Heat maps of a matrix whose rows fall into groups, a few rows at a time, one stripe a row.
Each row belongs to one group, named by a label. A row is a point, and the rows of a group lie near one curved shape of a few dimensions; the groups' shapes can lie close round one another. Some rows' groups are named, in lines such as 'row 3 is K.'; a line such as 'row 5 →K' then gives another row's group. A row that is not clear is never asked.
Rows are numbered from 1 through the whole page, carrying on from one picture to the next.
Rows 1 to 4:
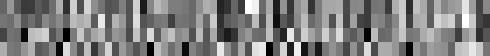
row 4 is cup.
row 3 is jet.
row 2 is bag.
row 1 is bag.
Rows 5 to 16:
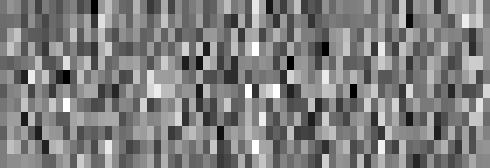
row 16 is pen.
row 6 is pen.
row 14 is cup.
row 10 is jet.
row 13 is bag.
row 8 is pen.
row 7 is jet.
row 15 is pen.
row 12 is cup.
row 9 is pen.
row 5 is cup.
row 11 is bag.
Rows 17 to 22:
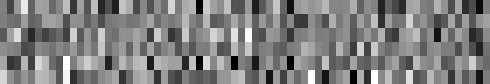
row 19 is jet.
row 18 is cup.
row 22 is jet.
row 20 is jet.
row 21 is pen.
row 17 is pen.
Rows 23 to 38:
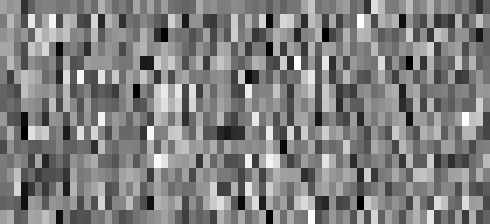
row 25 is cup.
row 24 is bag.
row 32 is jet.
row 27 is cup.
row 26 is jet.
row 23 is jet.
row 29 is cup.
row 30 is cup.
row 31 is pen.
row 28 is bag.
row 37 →pen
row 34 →bag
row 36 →jet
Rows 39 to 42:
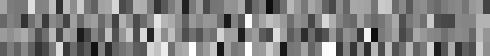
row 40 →bag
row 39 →bag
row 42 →cup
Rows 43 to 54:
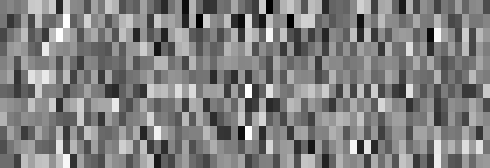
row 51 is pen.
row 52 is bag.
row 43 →bag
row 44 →pen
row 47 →cup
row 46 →cup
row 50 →bag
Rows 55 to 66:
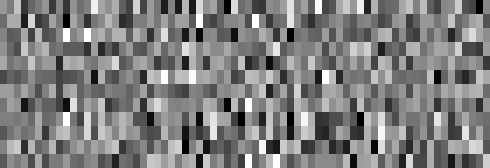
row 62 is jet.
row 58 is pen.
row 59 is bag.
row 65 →bag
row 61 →cup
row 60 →cup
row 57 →pen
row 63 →pen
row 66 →bag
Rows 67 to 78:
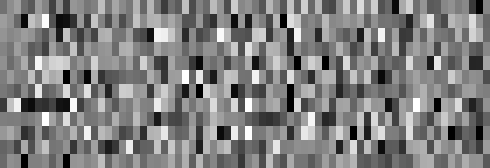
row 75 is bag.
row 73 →pen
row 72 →pen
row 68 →jet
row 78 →jet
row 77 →pen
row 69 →cup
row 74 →jet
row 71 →cup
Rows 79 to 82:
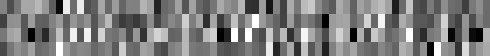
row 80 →pen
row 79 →bag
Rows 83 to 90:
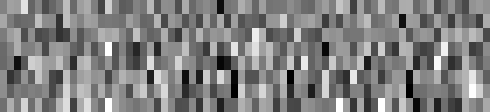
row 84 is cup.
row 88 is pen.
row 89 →pen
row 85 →cup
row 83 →pen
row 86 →pen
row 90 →pen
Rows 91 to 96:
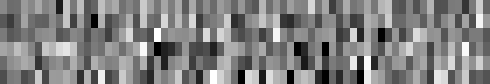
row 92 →cup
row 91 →bag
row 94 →cup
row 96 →pen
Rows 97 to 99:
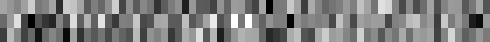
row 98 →jet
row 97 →bag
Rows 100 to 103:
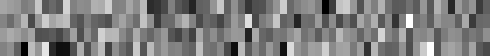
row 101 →cup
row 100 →cup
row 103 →jet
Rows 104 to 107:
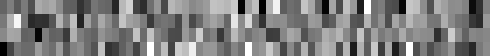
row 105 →jet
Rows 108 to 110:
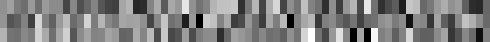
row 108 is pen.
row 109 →pen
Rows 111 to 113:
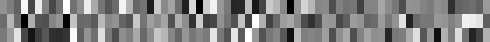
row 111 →pen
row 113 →jet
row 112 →pen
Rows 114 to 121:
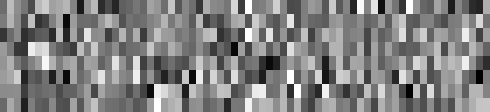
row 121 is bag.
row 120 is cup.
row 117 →jet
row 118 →bag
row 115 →pen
